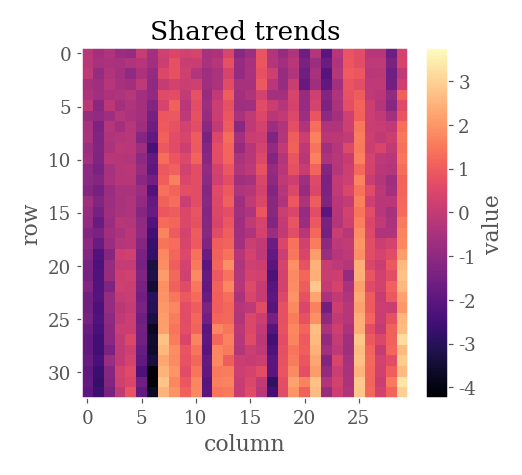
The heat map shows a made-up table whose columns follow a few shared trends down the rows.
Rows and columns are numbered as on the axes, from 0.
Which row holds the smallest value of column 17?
31
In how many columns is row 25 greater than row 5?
21
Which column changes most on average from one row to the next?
22
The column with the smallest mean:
6
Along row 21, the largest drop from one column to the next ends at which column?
11
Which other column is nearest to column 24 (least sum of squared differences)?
16
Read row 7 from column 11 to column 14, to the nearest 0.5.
-1 0 1 -1
